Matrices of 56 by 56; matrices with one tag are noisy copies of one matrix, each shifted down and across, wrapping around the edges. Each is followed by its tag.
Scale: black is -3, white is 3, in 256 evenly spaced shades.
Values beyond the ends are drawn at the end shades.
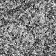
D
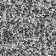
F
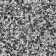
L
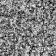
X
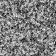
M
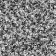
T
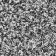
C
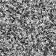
L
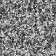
F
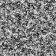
T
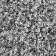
X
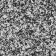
M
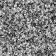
M
